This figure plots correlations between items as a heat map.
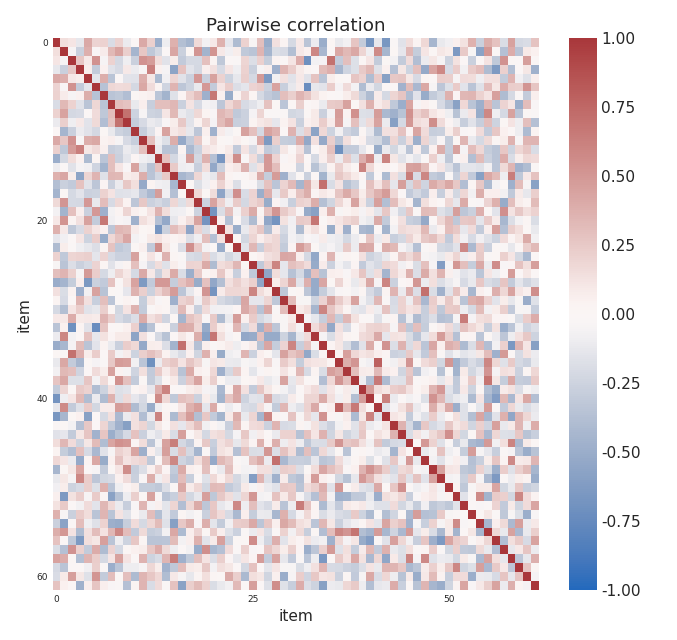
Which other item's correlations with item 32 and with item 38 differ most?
55
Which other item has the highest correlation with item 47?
28
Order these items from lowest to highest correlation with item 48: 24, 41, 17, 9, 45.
24, 17, 45, 41, 9
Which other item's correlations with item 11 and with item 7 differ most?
27
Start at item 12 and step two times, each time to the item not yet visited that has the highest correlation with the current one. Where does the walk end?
49
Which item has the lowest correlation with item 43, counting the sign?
9
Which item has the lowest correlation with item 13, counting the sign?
21
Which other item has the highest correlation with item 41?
36
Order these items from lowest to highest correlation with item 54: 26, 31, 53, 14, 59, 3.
26, 14, 53, 31, 3, 59
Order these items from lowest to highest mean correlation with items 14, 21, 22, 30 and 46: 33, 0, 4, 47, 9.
33, 4, 0, 47, 9
